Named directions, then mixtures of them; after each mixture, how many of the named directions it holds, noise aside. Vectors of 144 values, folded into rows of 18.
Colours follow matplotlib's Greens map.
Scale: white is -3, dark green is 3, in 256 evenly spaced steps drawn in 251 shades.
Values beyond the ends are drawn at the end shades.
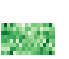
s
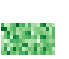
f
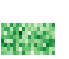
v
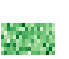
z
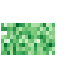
four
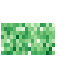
three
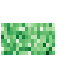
two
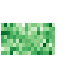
one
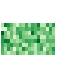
one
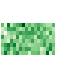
two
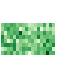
three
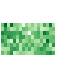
two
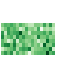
three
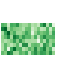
two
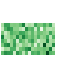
two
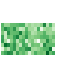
four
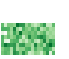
four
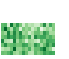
three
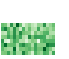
two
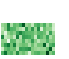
one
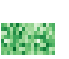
two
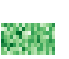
two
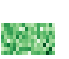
two
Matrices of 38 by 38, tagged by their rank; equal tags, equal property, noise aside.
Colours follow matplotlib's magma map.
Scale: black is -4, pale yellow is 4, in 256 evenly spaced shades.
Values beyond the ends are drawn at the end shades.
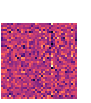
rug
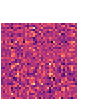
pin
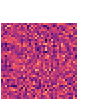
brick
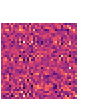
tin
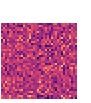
pin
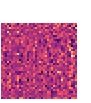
rug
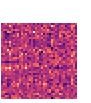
pin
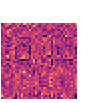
pin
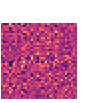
rug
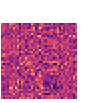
tin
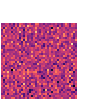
brick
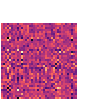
tin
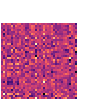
tin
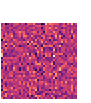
rug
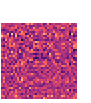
tin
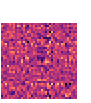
tin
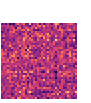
pin
